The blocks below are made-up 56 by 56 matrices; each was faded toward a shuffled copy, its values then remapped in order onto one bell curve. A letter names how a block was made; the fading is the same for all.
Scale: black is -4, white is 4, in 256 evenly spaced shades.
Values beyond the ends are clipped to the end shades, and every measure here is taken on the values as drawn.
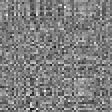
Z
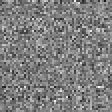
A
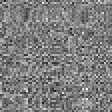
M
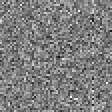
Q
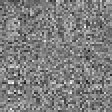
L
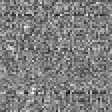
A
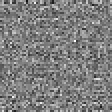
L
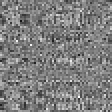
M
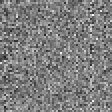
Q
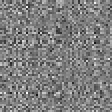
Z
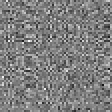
Z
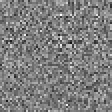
L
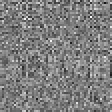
M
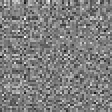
M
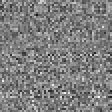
A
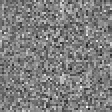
Q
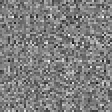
A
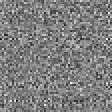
A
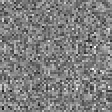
L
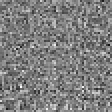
L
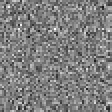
L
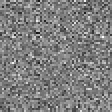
L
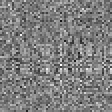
M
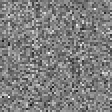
Q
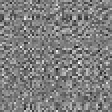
Z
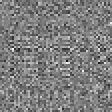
M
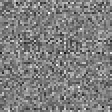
A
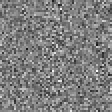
Q
